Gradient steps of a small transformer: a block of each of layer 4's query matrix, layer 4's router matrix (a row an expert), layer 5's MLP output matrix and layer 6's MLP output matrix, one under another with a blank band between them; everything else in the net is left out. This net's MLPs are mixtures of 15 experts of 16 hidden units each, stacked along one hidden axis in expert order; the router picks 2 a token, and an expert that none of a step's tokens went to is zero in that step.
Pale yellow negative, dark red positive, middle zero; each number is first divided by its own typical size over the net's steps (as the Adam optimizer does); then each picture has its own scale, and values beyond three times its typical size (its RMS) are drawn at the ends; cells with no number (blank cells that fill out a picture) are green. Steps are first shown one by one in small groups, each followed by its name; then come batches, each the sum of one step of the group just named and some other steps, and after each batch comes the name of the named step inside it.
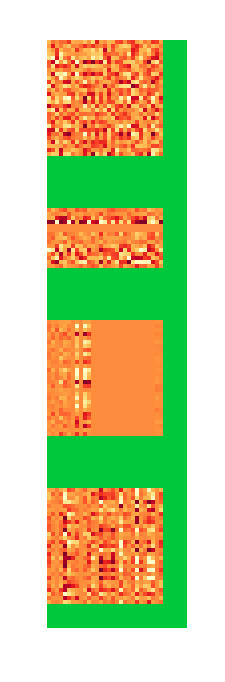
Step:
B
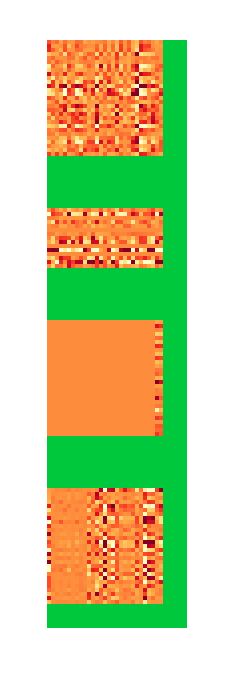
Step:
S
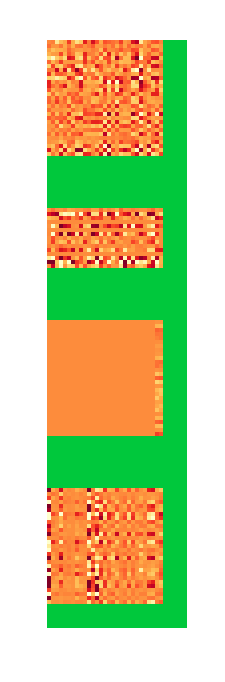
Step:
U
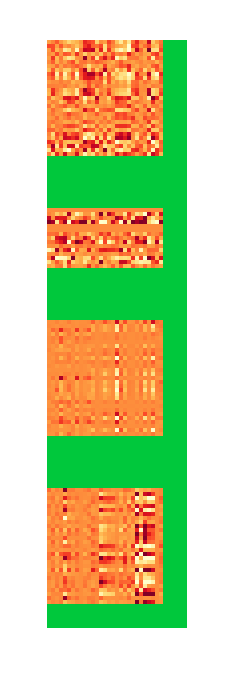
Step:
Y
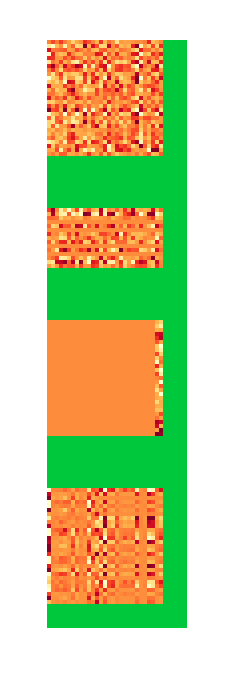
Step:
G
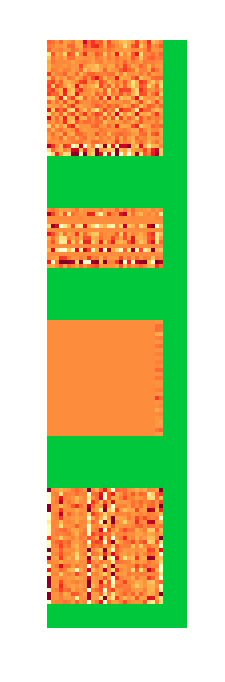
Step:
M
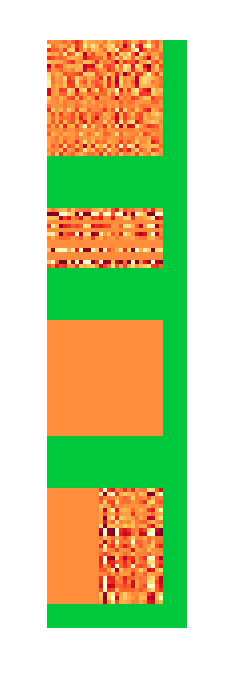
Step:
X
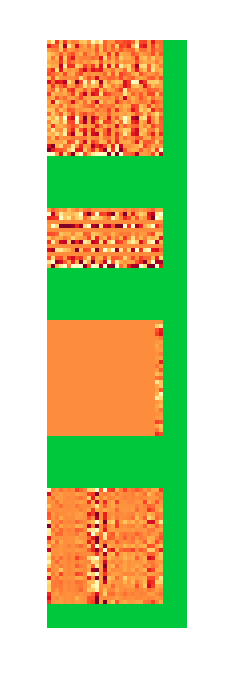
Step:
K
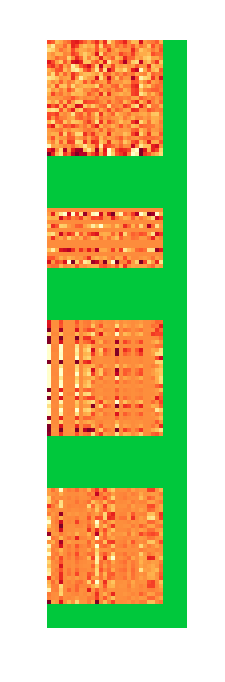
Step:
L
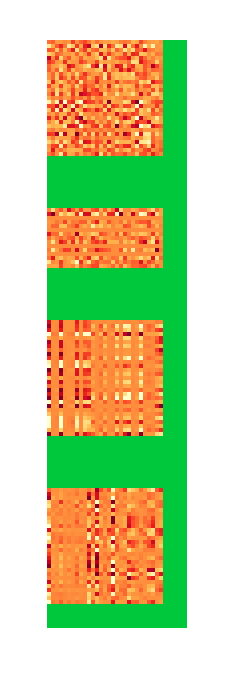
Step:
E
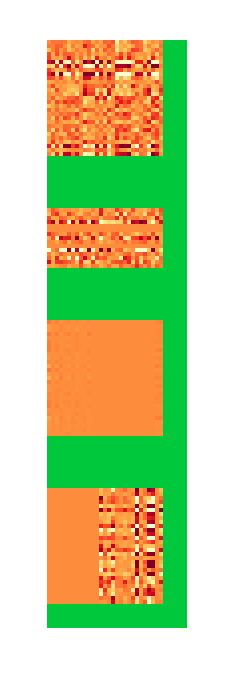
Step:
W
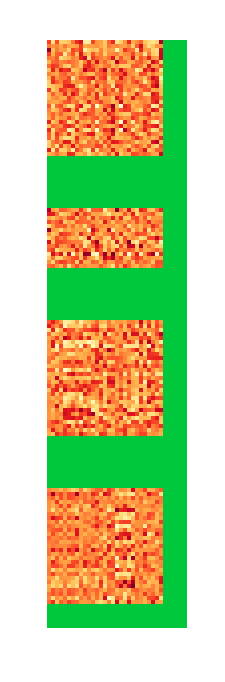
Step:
X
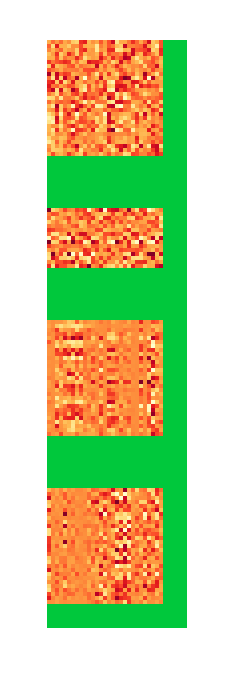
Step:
G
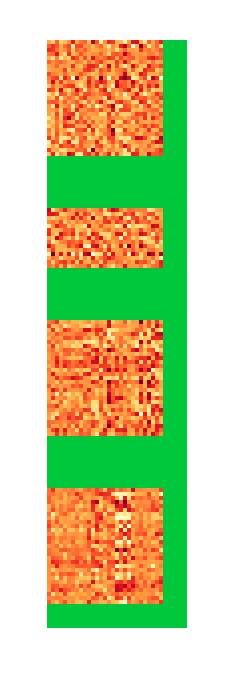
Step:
X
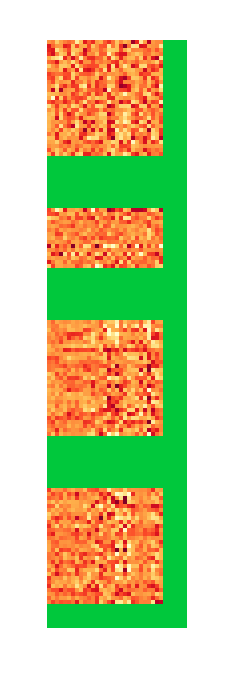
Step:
U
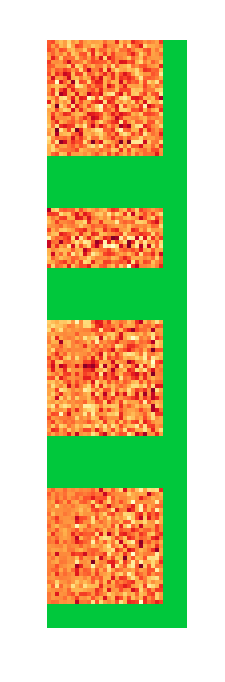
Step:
X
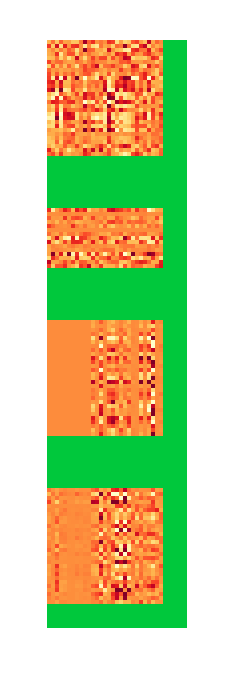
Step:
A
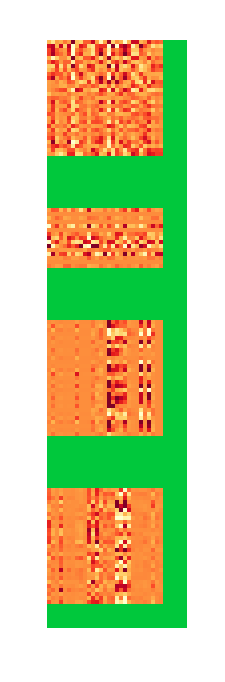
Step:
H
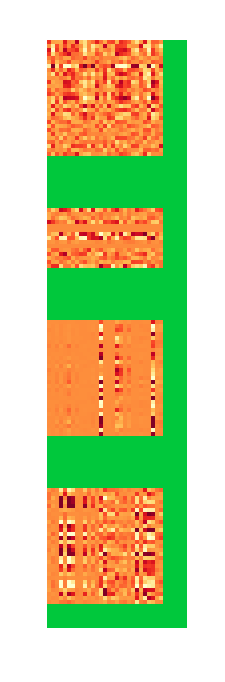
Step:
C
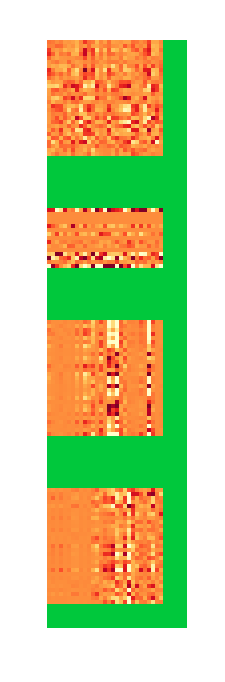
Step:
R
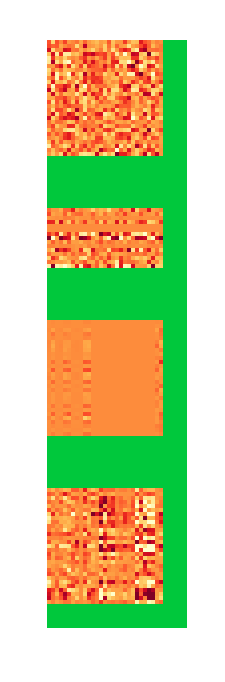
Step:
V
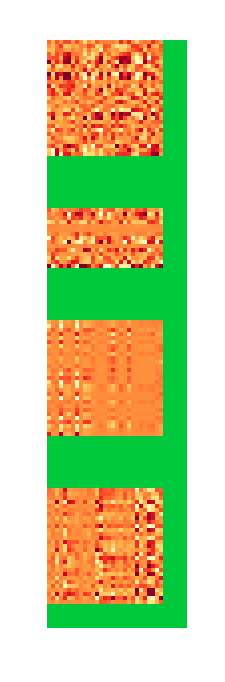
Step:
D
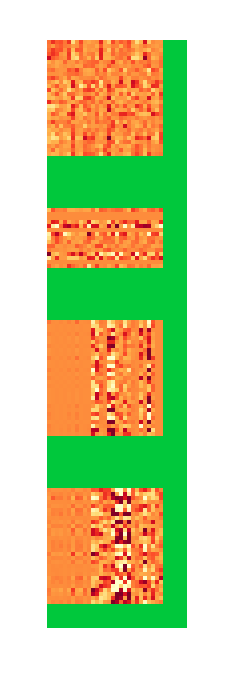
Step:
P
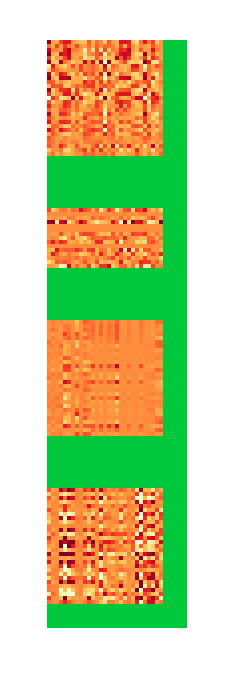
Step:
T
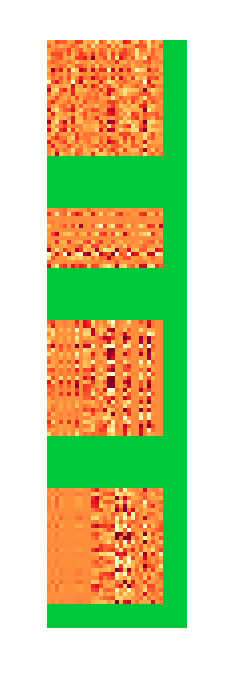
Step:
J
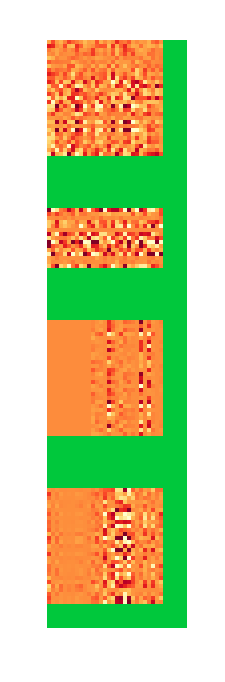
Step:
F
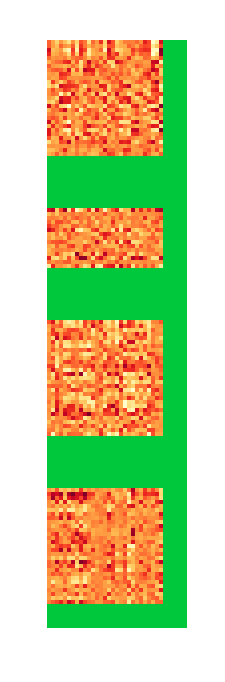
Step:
R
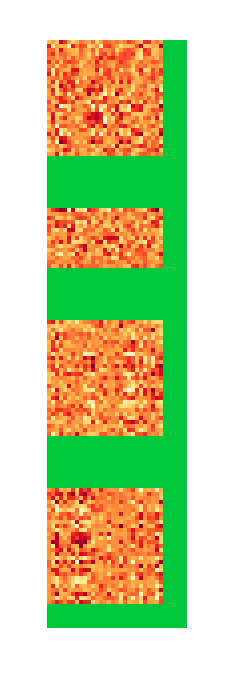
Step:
D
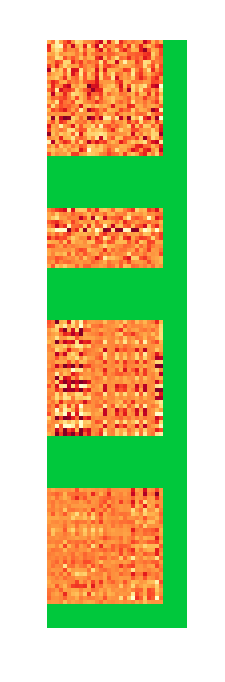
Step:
V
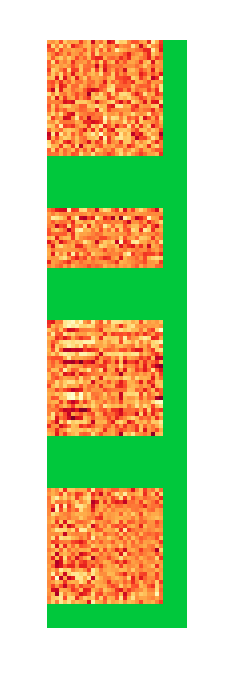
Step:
A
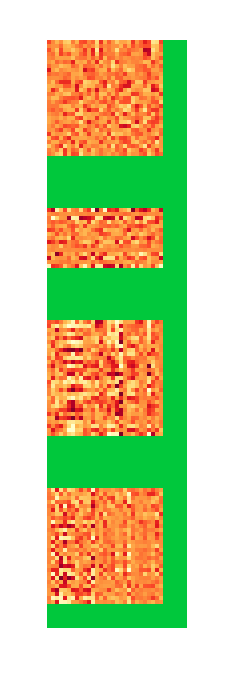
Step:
R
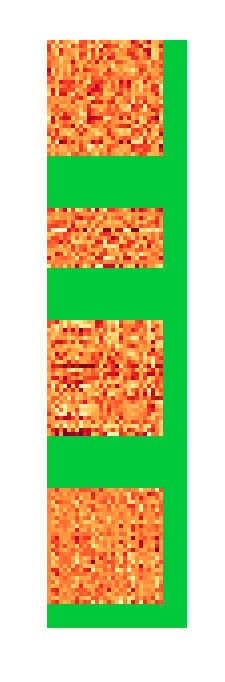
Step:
R
